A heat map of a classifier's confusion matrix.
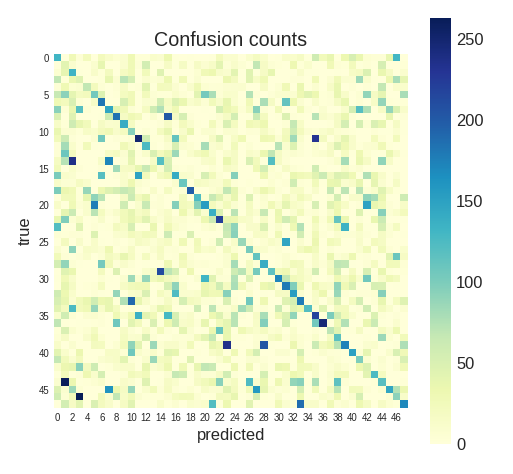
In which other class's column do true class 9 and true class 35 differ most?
11
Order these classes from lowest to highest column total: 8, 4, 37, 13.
4, 13, 37, 8
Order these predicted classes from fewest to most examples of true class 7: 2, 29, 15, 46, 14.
29, 15, 2, 46, 14
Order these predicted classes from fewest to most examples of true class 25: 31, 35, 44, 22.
44, 35, 22, 31
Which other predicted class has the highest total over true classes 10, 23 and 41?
0
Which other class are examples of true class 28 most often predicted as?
6
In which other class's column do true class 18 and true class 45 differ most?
27
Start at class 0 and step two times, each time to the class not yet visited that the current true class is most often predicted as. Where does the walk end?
3
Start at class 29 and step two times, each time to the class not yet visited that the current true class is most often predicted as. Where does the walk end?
2
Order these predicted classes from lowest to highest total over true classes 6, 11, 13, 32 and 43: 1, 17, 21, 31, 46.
46, 21, 17, 31, 1
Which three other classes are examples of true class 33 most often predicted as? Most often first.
10, 26, 9
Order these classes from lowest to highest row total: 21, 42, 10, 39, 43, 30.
10, 43, 42, 21, 30, 39
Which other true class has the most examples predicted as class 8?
36
